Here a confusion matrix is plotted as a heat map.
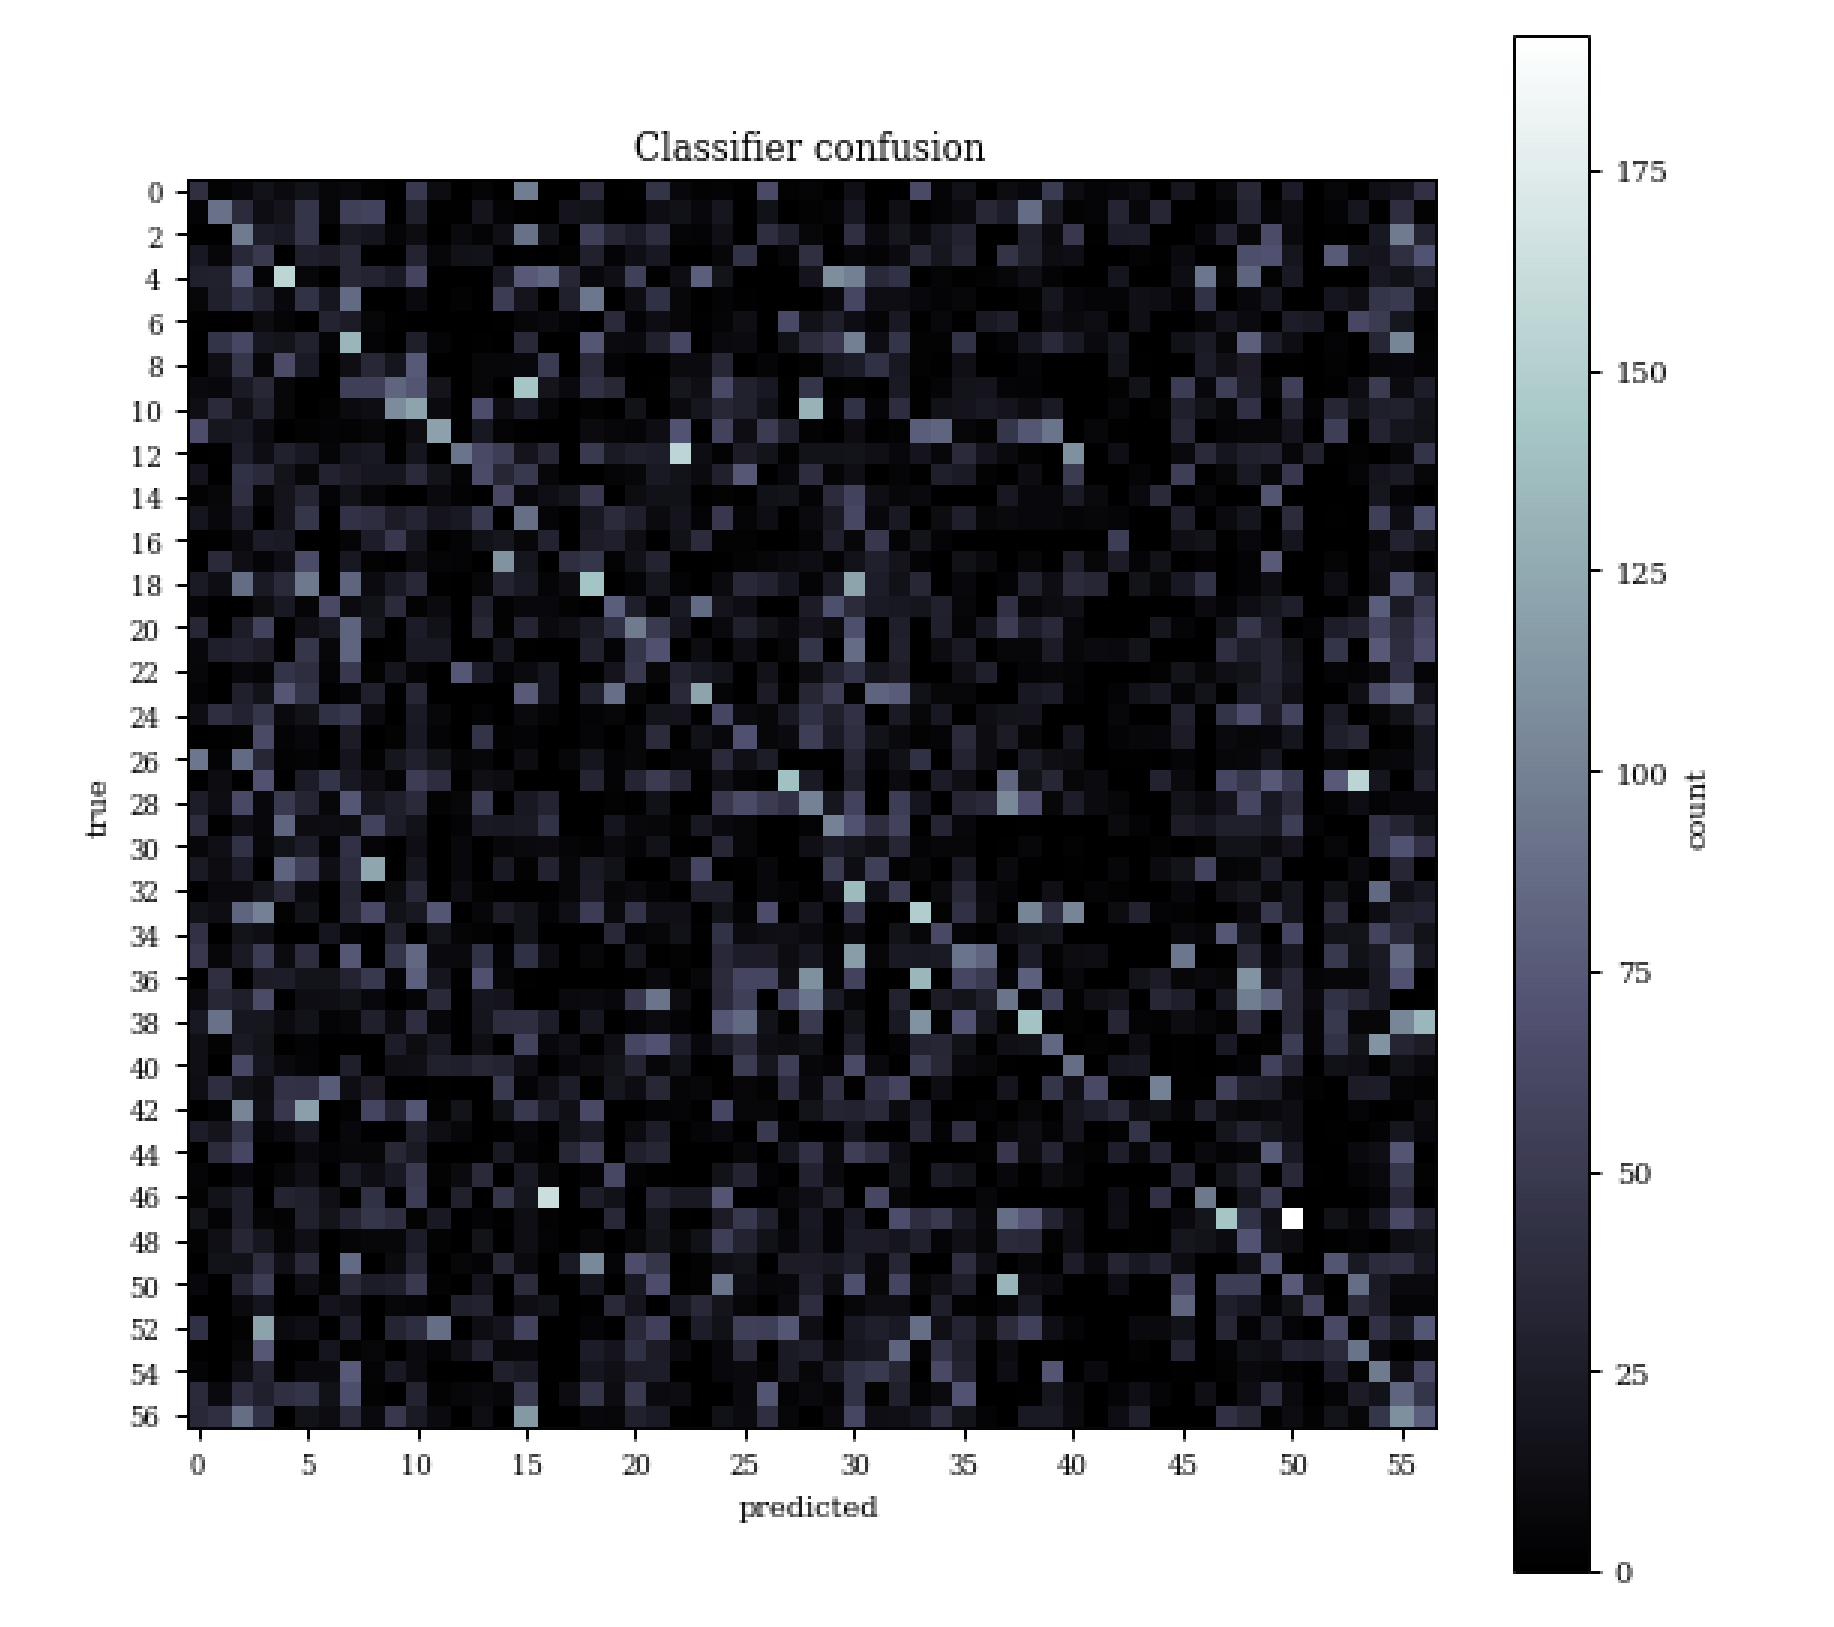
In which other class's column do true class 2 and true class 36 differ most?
33
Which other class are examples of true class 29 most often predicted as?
4
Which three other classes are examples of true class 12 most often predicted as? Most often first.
22, 40, 13
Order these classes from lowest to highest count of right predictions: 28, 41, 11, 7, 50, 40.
41, 50, 40, 28, 11, 7
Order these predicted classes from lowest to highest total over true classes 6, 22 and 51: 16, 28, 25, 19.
25, 16, 28, 19
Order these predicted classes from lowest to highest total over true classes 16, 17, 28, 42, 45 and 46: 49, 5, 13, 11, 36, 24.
11, 36, 13, 49, 24, 5
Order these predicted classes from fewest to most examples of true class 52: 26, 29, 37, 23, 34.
29, 34, 23, 37, 26
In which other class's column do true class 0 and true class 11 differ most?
15
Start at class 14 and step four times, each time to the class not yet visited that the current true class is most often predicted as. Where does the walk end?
55
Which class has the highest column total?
30
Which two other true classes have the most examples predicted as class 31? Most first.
23, 46
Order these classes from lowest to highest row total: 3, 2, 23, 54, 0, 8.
8, 0, 54, 3, 2, 23
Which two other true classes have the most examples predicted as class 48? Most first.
36, 37
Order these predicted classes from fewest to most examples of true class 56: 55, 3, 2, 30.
3, 30, 2, 55
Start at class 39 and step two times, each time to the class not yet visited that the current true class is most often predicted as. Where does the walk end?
7
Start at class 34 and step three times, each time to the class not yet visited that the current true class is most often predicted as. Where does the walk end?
37
